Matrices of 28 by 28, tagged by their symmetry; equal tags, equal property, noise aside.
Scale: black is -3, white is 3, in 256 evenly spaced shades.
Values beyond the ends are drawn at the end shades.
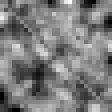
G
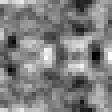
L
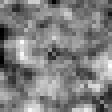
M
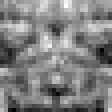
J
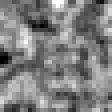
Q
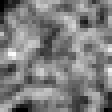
M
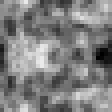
L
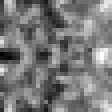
L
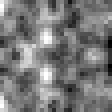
L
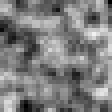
M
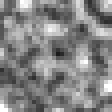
G
